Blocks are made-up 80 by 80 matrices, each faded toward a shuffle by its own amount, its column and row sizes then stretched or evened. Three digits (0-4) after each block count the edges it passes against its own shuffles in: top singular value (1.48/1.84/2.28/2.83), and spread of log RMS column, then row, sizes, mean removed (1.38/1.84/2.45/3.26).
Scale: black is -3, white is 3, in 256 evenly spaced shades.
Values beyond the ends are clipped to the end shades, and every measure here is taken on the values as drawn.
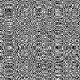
4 3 1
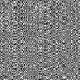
4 3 1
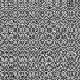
4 0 0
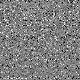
1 0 2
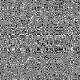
3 0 3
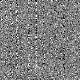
1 3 0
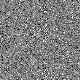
0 2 0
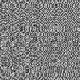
4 0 1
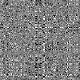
3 2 3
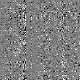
1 4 2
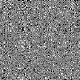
2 2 2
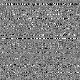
2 0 4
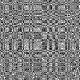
4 1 2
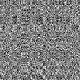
3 0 0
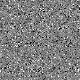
0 1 2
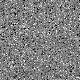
0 1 0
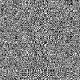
3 2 2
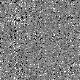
0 2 1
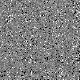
0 2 2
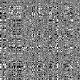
3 3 3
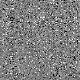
1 2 2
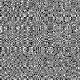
4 1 2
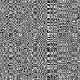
4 3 0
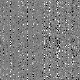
0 4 0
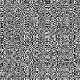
3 3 1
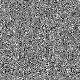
1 0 1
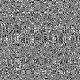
3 0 2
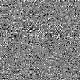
2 0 2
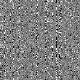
2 4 1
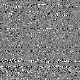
0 2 4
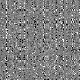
3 3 1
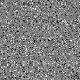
2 0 1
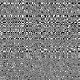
4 2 4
